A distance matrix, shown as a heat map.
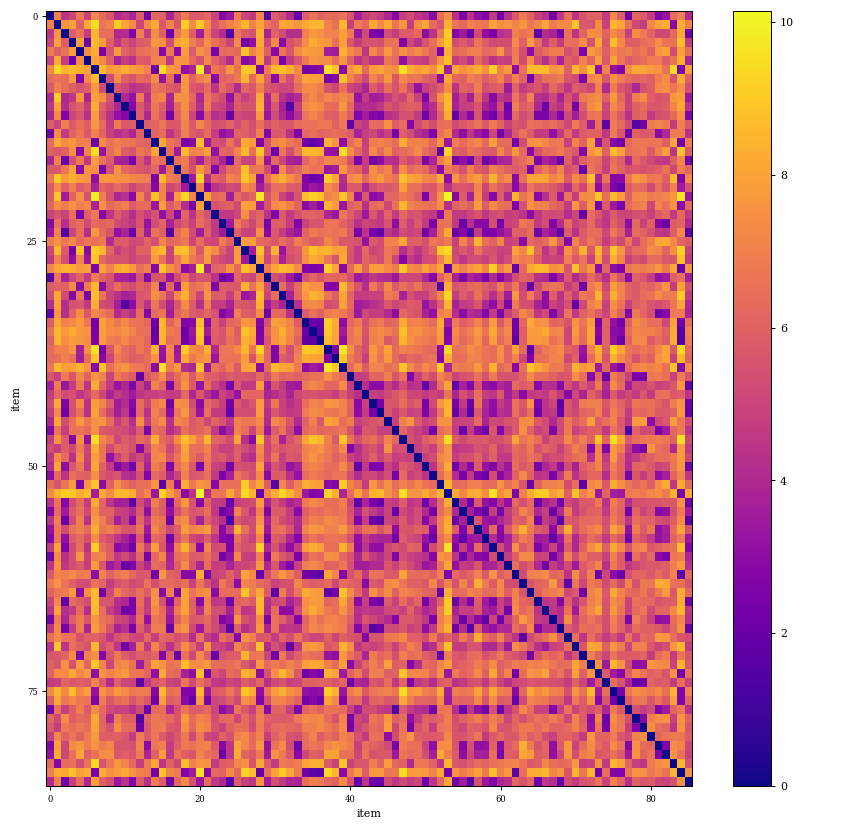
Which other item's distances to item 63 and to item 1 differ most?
69
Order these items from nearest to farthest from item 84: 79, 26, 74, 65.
74, 79, 65, 26
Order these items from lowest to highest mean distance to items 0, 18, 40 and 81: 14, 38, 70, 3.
14, 70, 3, 38
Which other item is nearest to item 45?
80
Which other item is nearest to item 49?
8
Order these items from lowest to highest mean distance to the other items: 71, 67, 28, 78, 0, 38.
0, 67, 71, 78, 38, 28
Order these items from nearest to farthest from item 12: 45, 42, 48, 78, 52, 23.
78, 48, 42, 23, 52, 45
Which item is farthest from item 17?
26
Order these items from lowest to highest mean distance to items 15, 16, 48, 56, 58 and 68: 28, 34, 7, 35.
7, 34, 35, 28
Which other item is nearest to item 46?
77
